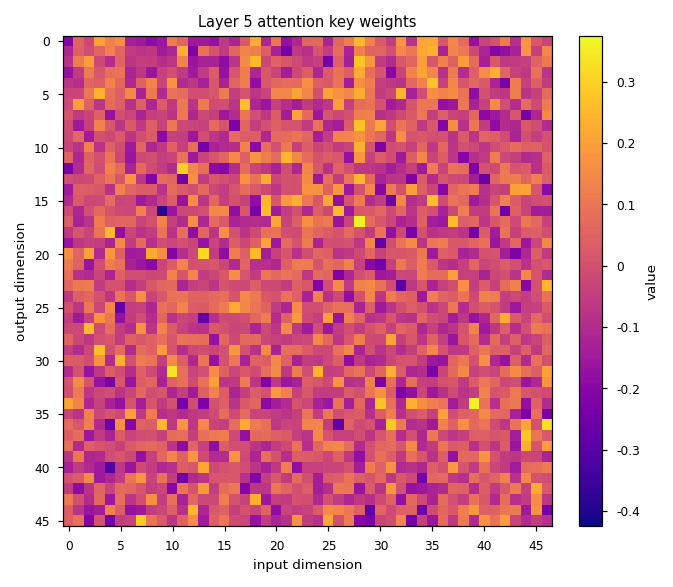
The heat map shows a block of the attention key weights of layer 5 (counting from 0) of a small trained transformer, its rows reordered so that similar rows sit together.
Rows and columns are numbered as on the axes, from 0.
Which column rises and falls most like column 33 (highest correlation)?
39
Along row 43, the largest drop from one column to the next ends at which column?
19
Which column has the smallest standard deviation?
45
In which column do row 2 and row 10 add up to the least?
13
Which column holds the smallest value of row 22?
26
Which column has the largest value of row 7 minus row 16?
9
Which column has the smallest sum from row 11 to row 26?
30
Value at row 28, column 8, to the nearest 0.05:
0.05
